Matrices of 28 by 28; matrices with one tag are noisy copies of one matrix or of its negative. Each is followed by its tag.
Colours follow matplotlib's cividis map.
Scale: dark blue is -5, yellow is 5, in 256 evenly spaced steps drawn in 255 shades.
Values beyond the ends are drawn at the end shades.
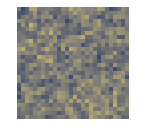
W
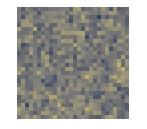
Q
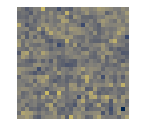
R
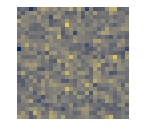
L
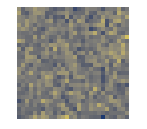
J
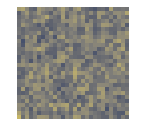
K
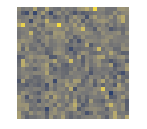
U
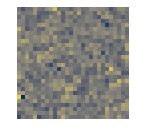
K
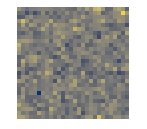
U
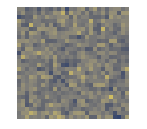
R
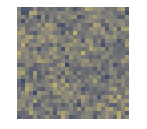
K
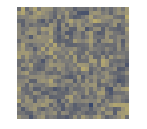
Q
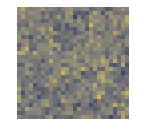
Q
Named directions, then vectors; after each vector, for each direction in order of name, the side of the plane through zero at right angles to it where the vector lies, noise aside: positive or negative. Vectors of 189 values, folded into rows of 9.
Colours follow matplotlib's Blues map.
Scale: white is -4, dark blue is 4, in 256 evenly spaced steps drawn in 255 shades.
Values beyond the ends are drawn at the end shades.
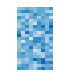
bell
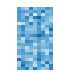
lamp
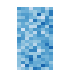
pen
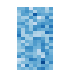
positive, negative, positive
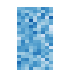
negative, negative, negative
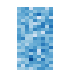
positive, negative, positive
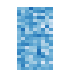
negative, positive, negative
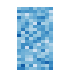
positive, positive, negative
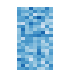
negative, positive, negative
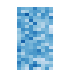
negative, negative, negative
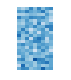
positive, positive, negative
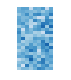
positive, negative, positive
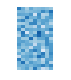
negative, positive, positive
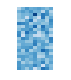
positive, negative, negative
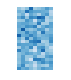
positive, positive, negative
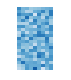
negative, positive, positive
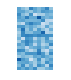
negative, positive, negative
